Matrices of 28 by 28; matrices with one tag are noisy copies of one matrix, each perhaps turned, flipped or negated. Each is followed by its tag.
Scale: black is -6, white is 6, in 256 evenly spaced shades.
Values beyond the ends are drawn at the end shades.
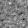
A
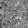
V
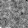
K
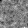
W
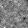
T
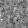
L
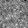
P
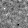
A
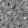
A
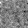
P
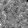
W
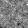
T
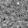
A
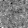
P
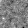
T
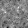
V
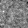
P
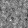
L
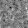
L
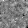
W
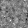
L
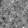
T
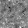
V
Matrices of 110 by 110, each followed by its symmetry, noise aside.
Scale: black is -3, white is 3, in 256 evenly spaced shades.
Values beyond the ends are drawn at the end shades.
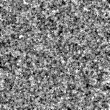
no symmetry.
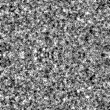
mirrored top to bottom.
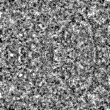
mirrored top to bottom.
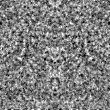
mirrored left to right.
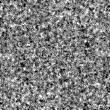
same after a half turn.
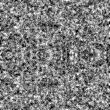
mirrored top to bottom.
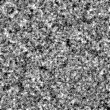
symmetric.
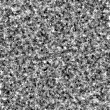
same after a half turn.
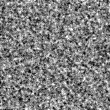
antisymmetric.
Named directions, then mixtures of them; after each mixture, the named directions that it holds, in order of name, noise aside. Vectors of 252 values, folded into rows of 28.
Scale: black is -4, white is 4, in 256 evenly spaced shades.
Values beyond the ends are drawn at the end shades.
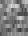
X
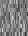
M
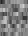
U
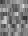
U.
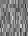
M.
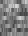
X.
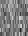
M, X.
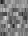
U, X.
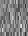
M.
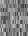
M, U.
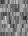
M, U.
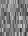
M, X.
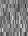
M.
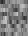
U.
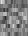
U, X.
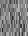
M.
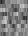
U.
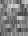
X.
